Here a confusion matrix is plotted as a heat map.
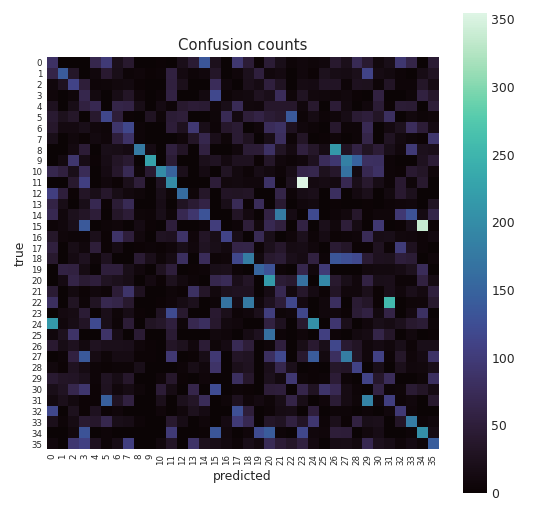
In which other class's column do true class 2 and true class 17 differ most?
32
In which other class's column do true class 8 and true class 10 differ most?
26
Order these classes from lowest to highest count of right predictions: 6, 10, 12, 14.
6, 14, 12, 10
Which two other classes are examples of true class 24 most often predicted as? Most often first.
0, 4
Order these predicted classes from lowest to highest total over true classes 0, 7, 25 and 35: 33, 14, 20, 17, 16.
16, 33, 17, 14, 20
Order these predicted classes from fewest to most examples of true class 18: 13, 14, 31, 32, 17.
13, 31, 32, 14, 17
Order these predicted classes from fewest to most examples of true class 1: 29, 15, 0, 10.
10, 15, 0, 29
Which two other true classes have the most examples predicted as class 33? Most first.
14, 8
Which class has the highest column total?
20
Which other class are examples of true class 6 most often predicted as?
7
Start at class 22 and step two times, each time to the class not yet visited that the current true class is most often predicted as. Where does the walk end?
29
